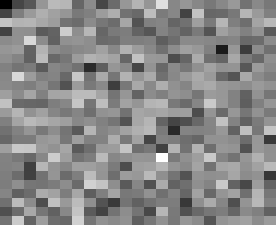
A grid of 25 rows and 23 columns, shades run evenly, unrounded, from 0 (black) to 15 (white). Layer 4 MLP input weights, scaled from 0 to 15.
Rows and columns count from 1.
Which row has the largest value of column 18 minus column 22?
12
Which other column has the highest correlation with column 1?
9
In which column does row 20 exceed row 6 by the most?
19
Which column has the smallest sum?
16
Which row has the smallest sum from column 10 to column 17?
23
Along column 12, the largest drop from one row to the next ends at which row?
8
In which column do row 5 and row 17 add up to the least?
14
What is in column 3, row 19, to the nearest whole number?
4
